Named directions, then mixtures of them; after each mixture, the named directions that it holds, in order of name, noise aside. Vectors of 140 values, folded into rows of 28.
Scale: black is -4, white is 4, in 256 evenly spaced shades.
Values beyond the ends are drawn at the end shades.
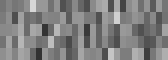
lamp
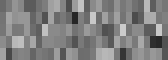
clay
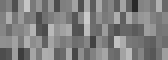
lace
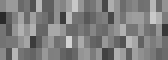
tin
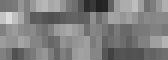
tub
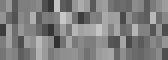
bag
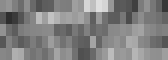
tub.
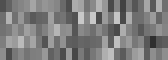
clay, lace, lamp.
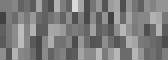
clay, lamp, tin.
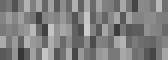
lace.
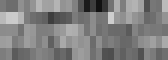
tub.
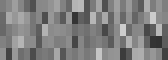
clay, tin.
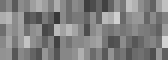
bag, lamp, tub.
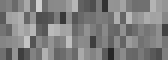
lace, tin, tub.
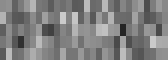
bag, clay, tin.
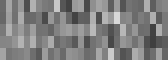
bag, clay, lamp.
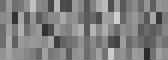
bag, lamp.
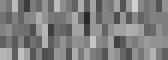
lace.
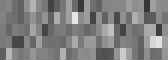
clay.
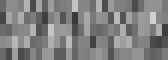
clay, lace, tin.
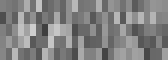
lace, lamp, tin.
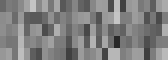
lamp.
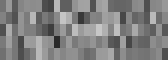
bag.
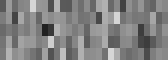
bag, lamp.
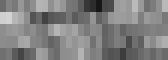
tub.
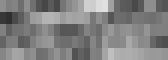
tub.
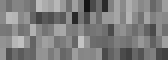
clay, tin, tub.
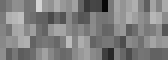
tin, tub.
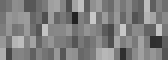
clay.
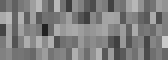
bag, lamp, tub.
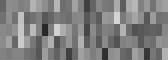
lamp, tin, tub.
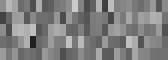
tin.
